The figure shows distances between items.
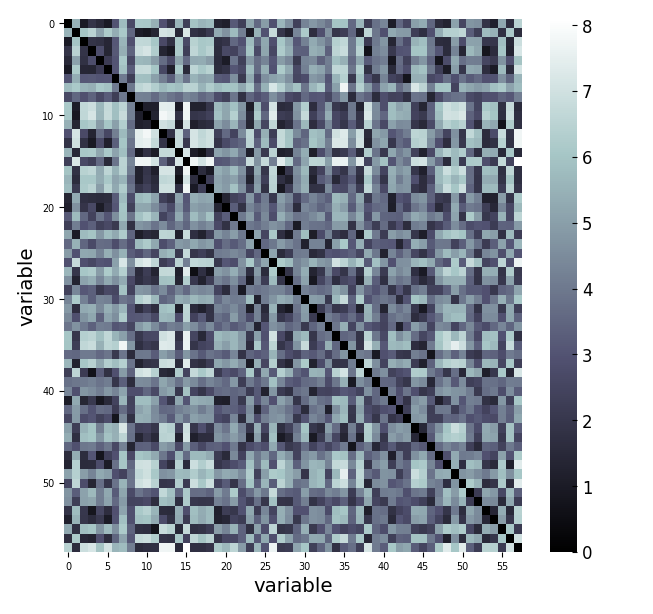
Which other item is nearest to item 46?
36
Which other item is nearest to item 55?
11
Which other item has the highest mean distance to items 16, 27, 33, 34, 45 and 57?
15
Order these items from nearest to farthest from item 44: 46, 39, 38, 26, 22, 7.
46, 22, 39, 26, 38, 7
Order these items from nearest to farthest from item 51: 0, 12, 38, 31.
31, 0, 38, 12
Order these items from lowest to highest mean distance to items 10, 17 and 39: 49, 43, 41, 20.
43, 20, 41, 49
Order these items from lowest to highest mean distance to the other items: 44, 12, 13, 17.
17, 44, 13, 12
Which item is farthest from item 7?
35
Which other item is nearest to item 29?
22
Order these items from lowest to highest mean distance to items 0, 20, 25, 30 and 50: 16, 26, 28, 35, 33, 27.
33, 26, 28, 27, 16, 35
